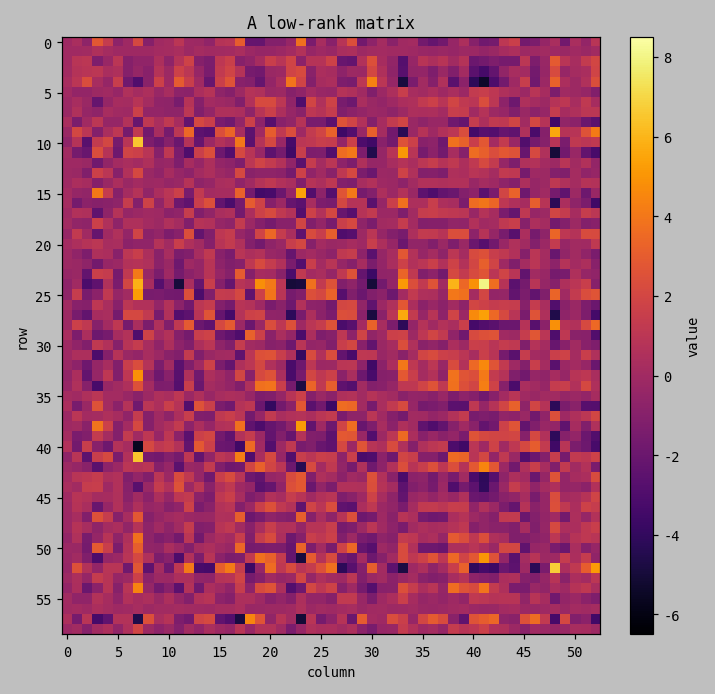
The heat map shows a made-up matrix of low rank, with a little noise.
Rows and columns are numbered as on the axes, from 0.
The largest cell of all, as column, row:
41, 24
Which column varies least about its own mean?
0
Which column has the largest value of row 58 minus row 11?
48
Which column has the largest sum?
7
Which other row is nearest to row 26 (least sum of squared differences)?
30
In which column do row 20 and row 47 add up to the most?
23
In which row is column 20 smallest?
36
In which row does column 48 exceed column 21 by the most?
52
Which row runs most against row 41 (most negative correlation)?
40
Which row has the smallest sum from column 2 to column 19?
57
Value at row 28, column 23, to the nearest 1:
0
